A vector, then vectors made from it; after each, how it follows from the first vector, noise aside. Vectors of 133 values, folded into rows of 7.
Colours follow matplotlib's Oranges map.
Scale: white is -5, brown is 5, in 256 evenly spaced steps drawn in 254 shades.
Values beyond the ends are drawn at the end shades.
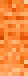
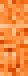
wrapped around.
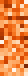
scaled up.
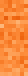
shrunk.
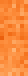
shrunk.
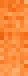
shrunk.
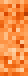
wrapped around.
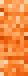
reversed.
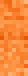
shrunk.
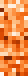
reversed, scaled up.
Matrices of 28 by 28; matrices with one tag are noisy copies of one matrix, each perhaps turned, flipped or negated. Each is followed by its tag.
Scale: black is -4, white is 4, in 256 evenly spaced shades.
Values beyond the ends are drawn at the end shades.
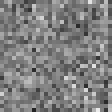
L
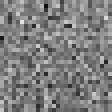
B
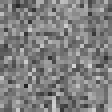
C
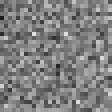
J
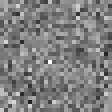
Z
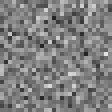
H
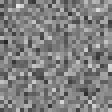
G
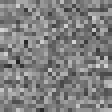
B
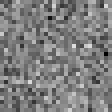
C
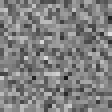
J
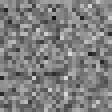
J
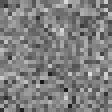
Z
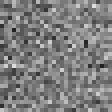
B
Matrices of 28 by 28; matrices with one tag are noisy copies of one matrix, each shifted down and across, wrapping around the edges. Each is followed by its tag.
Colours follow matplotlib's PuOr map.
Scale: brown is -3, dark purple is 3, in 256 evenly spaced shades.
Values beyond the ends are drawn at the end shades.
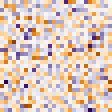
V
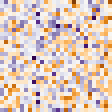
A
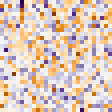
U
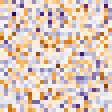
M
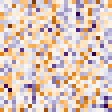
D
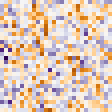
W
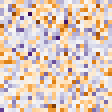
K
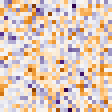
W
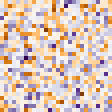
V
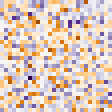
V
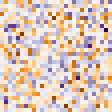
D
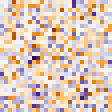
V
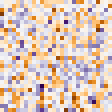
U
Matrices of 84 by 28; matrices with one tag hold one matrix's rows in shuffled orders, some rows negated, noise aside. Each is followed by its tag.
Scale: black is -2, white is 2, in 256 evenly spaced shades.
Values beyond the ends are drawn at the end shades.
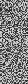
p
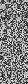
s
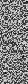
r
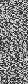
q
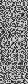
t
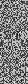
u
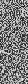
u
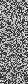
s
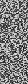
q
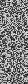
s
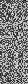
p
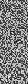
t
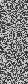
s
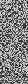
p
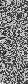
s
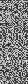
p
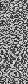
q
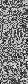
r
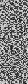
q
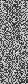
u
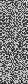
p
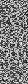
q
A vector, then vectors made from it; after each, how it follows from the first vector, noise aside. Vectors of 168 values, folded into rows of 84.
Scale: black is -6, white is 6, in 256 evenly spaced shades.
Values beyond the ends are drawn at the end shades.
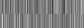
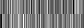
wrapped around, scaled up.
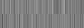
negated, shrunk.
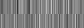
wrapped around.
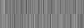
wrapped around, negated, shrunk.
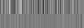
wrapped around, negated, partly zeroed.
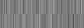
wrapped around, negated, shrunk.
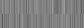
negated, shrunk.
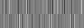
partly zeroed.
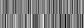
wrapped around, negated, scaled up.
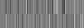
partly zeroed.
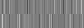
partly zeroed.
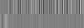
wrapped around, negated, partly zeroed.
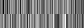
wrapped around, negated, scaled up.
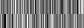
wrapped around, scaled up.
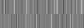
partly zeroed.
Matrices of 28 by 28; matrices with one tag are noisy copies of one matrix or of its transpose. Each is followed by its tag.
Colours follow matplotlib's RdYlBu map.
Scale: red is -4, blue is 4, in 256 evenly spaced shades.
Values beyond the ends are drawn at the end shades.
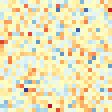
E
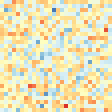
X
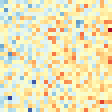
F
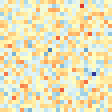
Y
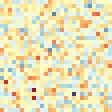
Y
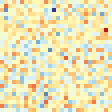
X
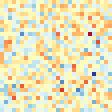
Y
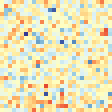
X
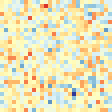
Y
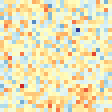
E
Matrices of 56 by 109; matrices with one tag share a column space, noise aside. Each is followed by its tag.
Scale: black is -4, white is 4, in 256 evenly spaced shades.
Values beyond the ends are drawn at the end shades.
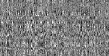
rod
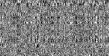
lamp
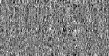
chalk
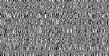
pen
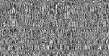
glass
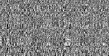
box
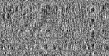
glass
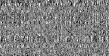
lamp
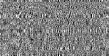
pen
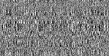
rod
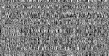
pen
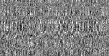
rod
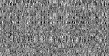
lamp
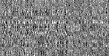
rod
